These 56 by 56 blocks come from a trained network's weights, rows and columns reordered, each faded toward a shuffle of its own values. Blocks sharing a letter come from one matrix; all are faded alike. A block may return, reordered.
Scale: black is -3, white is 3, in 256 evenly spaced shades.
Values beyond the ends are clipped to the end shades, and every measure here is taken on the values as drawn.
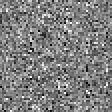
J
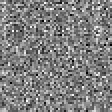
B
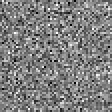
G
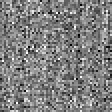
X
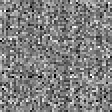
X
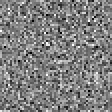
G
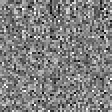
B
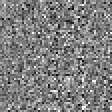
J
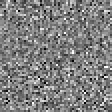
B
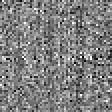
X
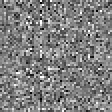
J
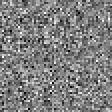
B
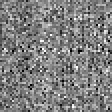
X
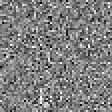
J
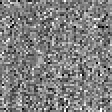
X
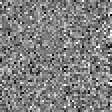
J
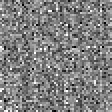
X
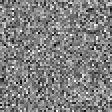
G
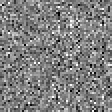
J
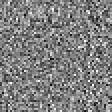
G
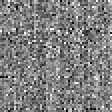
X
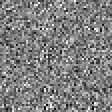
B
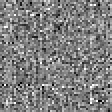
X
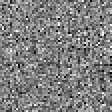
J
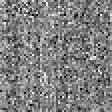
X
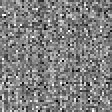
X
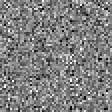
J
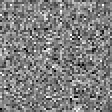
B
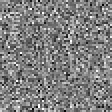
G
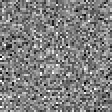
G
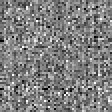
X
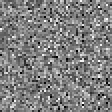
J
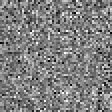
B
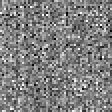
X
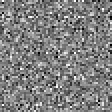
B
